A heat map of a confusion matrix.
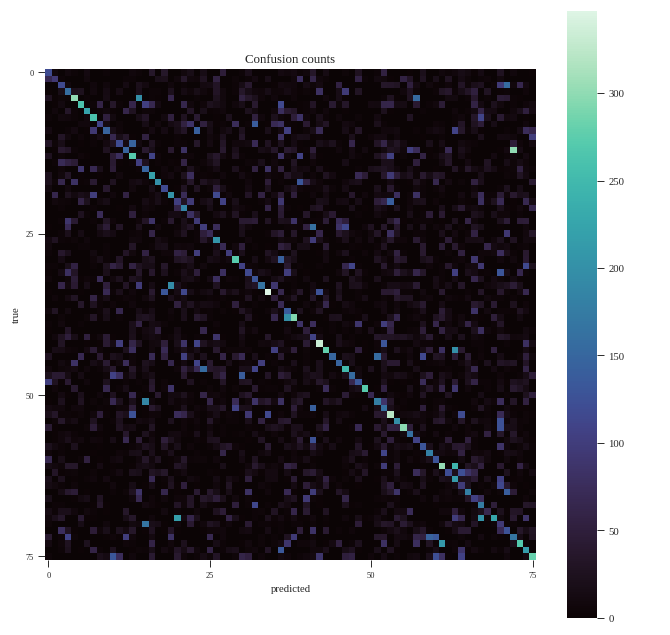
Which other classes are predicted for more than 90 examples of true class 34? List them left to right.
18, 21, 42
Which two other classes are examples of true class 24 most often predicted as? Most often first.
41, 46
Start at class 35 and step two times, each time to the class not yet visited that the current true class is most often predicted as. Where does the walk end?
67
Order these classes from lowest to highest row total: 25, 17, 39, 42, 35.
35, 39, 25, 17, 42
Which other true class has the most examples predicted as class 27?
20
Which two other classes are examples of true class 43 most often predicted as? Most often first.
63, 35
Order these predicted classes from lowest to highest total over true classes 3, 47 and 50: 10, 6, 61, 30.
6, 61, 10, 30
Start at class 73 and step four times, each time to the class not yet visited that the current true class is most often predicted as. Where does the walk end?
15
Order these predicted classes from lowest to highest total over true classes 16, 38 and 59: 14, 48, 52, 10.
10, 14, 48, 52
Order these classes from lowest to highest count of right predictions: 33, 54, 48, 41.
41, 48, 33, 54
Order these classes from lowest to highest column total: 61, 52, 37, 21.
37, 61, 21, 52
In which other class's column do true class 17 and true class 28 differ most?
39
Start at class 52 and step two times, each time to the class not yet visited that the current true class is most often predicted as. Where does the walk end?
26
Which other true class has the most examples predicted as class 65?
62
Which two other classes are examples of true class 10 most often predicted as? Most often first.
75, 36
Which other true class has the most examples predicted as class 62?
12
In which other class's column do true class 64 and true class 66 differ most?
70
